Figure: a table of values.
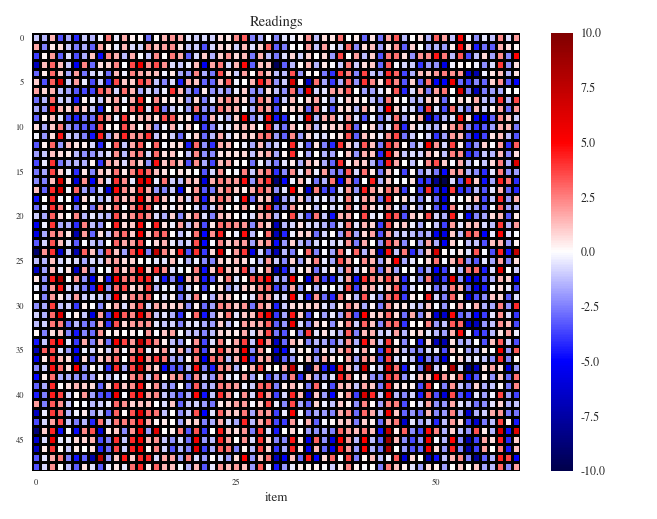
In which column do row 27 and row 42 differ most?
0
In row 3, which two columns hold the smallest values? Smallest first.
30, 0
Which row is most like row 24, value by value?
44
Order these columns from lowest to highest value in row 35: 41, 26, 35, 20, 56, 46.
35, 46, 56, 41, 20, 26
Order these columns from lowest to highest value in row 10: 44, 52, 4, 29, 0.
4, 44, 0, 52, 29
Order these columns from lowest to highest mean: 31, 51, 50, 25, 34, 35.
51, 31, 50, 34, 35, 25
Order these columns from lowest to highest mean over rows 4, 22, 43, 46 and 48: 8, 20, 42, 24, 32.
8, 42, 24, 32, 20
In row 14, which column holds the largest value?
60
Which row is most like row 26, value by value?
22
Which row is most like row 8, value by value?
39
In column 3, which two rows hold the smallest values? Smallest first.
24, 44
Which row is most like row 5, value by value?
17
